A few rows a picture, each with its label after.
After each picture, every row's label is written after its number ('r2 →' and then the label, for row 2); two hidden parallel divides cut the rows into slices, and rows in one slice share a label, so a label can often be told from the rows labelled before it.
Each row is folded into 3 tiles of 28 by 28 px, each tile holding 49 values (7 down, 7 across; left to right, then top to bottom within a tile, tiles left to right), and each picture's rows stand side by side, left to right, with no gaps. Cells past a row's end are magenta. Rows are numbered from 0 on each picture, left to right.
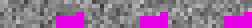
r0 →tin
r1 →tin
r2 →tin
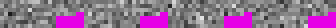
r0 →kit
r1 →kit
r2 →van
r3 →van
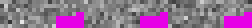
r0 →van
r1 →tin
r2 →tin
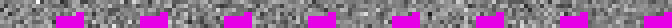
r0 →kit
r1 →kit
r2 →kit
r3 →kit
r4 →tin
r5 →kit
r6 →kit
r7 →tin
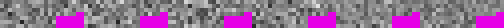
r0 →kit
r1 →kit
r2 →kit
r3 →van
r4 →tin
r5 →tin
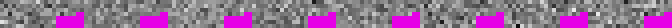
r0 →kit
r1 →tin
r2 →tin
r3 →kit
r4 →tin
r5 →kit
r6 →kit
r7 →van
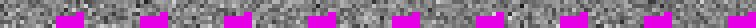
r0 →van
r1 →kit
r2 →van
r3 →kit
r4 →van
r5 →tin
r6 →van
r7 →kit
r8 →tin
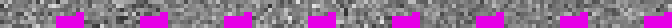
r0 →van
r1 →kit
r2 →tin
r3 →van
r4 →kit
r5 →tin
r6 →tin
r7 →tin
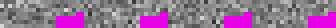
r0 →kit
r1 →van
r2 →van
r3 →tin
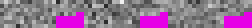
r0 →van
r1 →kit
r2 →tin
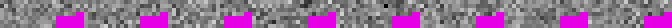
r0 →tin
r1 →kit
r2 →kit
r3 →kit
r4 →kit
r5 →kit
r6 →tin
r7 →kit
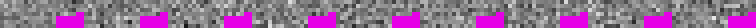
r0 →tin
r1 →van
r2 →van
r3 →kit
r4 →van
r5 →van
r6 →van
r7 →van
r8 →van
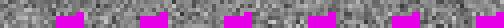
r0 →tin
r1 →tin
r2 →tin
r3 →van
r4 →tin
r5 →van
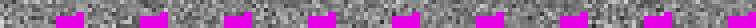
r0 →kit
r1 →kit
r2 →tin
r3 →van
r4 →van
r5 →tin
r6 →tin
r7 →kit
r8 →tin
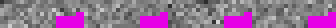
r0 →tin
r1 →tin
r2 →van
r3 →tin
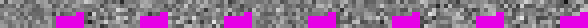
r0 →tin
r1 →van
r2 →kit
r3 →tin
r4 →van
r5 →van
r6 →kit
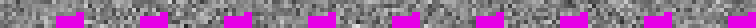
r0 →tin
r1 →kit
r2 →van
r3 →tin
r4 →kit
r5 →tin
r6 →kit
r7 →kit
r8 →tin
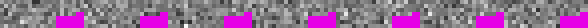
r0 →van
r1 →kit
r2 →kit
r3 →van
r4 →van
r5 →van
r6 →kit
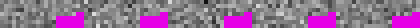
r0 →tin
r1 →van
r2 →van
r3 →van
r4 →tin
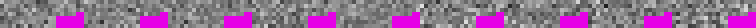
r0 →van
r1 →tin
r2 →tin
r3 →van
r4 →tin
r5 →kit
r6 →kit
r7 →van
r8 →van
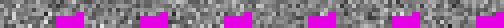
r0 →kit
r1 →kit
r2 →van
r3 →tin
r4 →kit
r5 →van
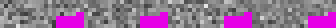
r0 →kit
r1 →kit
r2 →van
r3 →tin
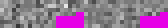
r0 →van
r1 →tin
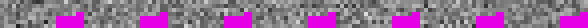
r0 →van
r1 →tin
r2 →kit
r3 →kit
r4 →van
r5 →kit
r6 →tin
